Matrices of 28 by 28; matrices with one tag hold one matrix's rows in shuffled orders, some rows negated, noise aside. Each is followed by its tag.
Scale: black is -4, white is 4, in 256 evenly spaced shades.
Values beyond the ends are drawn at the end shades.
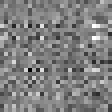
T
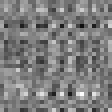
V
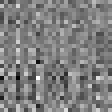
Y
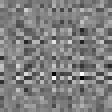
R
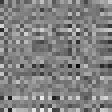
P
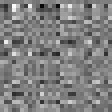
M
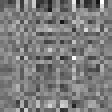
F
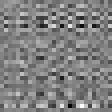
V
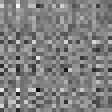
Y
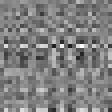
V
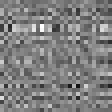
P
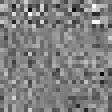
T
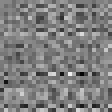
V
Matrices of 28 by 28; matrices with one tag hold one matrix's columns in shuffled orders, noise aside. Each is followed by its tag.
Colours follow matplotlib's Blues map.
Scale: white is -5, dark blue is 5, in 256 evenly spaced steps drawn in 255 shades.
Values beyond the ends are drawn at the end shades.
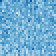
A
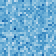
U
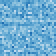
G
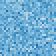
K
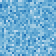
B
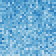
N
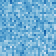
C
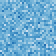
K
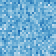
C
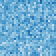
C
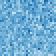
A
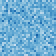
B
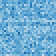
G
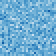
K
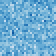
C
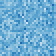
U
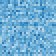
G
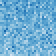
N
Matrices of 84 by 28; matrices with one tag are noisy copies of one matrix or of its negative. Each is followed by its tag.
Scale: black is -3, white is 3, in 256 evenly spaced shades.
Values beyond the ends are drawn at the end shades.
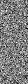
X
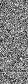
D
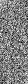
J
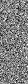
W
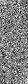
J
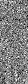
J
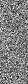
W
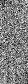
J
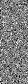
X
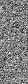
D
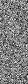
W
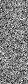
D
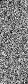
J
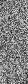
J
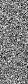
W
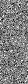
W
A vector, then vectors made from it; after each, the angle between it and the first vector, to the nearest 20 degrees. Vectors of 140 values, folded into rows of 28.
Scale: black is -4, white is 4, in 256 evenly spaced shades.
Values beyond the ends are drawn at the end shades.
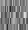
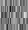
20 degrees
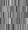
100 degrees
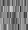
140 degrees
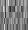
60 degrees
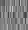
140 degrees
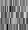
20 degrees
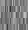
20 degrees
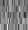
140 degrees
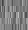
120 degrees
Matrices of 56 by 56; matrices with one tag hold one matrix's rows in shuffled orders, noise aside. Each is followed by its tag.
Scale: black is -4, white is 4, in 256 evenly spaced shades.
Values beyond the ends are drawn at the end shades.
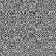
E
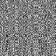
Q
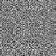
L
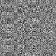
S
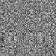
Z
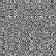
Z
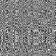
Q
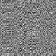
S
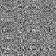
S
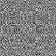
E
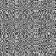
Q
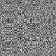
S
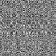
L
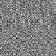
L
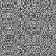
S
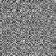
L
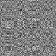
S
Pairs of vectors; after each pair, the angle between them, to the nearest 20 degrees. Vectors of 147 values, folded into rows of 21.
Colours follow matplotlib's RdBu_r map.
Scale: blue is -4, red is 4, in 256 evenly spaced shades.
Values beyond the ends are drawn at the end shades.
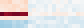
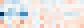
140 degrees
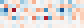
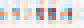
100 degrees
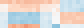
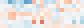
120 degrees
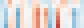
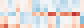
120 degrees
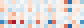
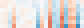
100 degrees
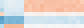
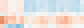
160 degrees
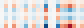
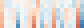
100 degrees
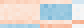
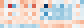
40 degrees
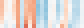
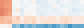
80 degrees
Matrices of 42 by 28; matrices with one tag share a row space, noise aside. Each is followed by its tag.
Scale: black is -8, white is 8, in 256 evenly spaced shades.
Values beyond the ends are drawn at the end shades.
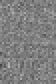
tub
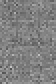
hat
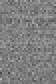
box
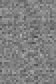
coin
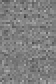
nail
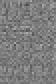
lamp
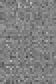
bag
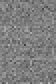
lamp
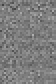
hat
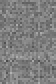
hat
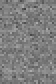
coin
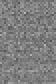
tub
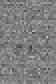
nail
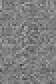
coin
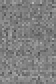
hat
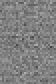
coin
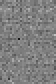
box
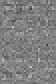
nail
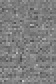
coin
